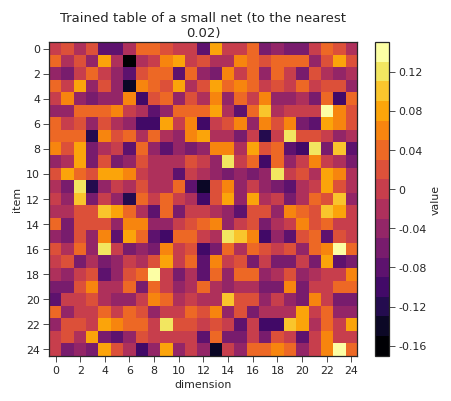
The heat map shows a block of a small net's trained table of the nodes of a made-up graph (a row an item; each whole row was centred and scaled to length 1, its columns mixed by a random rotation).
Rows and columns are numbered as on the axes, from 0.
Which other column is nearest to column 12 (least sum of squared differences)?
20
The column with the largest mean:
22
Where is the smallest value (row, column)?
1, 6
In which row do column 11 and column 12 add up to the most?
7
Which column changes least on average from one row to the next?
11
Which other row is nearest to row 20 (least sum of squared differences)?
2
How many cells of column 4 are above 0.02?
10
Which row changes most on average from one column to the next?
8
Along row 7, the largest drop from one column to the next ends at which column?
3
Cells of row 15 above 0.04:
5
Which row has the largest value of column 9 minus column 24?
17
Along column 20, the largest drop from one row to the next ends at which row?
23
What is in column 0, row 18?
-0.02
